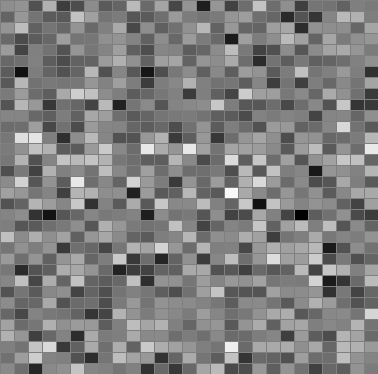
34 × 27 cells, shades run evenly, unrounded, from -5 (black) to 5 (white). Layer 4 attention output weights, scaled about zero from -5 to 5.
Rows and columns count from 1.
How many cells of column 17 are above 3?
3
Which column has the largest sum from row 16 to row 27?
6
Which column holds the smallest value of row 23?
24
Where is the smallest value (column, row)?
22, 20
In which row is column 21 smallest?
2
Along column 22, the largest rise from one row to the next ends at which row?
21
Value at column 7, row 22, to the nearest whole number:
1
